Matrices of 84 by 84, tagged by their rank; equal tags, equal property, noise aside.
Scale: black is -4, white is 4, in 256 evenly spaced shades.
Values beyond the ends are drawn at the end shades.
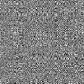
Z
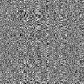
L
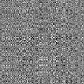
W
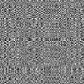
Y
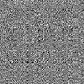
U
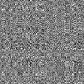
U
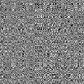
L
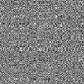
L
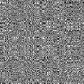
W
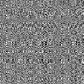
W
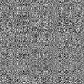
U
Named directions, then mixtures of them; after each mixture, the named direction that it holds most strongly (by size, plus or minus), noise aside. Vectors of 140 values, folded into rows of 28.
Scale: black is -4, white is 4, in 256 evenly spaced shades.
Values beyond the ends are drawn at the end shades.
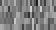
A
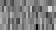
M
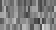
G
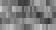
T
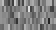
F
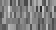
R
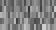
G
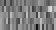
M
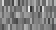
F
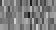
A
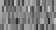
F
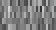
R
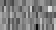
M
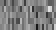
M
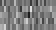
A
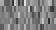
F
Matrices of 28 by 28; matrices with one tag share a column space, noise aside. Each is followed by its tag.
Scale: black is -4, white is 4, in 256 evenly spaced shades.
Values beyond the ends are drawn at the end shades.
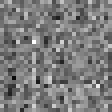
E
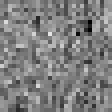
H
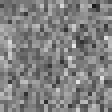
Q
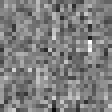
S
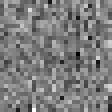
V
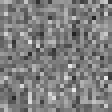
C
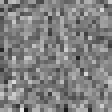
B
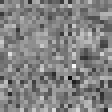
C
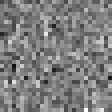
C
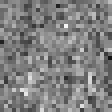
E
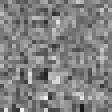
B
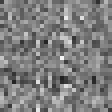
E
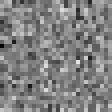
V
